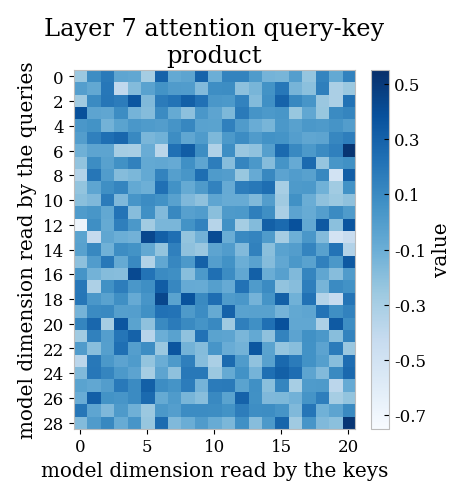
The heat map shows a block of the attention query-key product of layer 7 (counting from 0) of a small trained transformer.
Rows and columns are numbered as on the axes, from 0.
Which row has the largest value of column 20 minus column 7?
28
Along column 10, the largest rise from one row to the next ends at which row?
13
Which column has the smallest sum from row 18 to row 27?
19
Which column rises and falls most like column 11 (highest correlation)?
18
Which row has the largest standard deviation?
12
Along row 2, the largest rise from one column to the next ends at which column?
20
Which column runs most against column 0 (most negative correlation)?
16
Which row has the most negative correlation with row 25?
24
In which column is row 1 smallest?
3
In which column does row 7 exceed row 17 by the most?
1
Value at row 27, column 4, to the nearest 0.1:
-0.1
